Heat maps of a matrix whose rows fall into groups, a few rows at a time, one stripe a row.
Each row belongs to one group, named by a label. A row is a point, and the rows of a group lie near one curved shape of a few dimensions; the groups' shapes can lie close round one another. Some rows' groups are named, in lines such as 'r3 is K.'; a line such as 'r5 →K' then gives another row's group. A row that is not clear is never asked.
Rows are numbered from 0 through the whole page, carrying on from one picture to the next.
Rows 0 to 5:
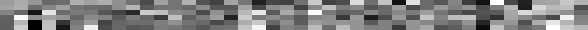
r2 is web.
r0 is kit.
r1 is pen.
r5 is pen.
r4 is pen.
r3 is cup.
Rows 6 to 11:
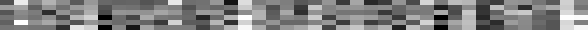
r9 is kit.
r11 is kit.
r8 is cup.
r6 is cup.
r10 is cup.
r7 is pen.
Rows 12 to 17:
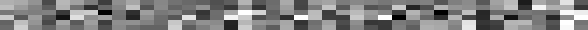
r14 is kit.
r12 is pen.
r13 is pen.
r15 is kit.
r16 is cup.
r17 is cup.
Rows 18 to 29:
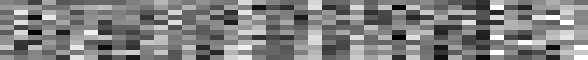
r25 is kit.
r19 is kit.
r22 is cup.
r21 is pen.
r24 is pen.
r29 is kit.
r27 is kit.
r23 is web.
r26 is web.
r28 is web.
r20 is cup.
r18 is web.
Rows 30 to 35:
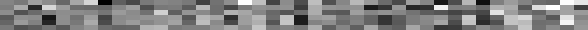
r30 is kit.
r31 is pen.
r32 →web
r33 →cup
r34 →cup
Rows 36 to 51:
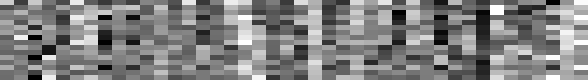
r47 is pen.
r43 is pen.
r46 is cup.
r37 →web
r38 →kit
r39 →kit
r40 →kit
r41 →pen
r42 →kit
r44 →kit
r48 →web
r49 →kit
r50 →web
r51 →pen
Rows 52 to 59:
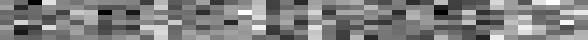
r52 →pen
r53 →web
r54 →kit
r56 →cup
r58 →web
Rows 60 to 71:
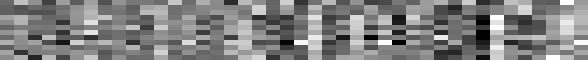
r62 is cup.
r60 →cup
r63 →kit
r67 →web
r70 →web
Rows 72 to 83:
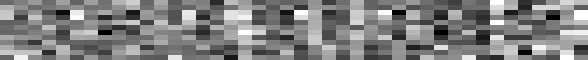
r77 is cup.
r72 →web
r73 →pen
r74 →kit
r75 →kit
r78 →kit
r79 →kit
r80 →web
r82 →pen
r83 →cup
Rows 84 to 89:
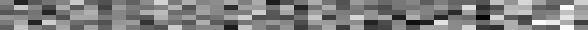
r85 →cup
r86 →cup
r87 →kit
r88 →pen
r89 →cup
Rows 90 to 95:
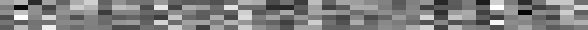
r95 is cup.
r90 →pen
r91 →web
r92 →pen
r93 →cup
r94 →web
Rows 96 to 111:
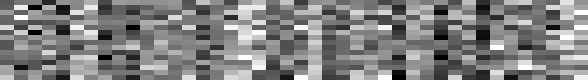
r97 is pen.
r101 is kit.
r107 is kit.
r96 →cup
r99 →cup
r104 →web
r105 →web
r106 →cup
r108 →cup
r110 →kit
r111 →kit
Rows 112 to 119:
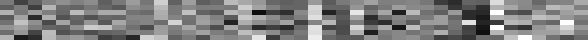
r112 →web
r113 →web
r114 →kit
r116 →cup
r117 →kit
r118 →web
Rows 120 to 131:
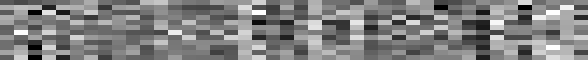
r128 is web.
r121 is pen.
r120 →cup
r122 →pen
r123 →pen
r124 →kit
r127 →kit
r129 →pen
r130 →pen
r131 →pen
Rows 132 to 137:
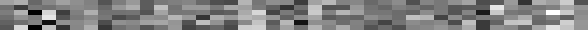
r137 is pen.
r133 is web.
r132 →pen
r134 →pen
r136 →cup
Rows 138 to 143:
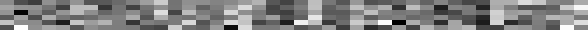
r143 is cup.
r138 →web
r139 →kit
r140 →web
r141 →web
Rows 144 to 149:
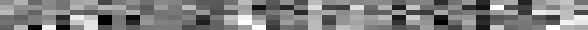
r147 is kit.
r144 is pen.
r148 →kit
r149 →pen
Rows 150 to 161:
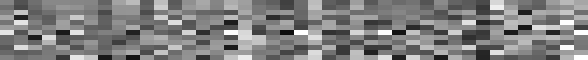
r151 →web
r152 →pen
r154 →cup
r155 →pen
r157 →web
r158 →cup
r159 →cup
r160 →web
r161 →kit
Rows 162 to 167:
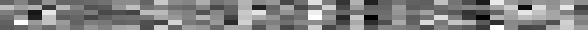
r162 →web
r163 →pen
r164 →web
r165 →web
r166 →cup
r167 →web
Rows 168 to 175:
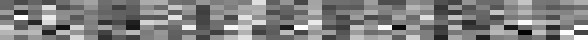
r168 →cup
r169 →cup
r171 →cup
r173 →kit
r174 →pen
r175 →kit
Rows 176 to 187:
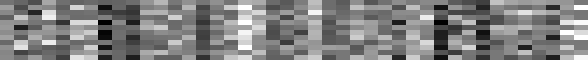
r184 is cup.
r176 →web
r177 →kit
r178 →web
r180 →kit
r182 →kit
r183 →kit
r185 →pen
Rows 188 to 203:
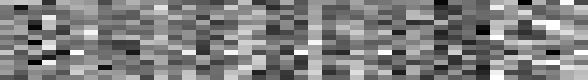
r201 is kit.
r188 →pen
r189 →web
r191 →cup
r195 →web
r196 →web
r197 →cup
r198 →kit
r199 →cup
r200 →pen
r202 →kit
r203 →web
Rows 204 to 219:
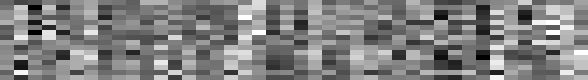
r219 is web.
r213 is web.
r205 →pen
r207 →pen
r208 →pen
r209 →cup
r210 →pen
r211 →cup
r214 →kit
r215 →kit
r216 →web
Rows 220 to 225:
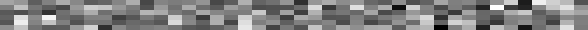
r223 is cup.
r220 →pen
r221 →kit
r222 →cup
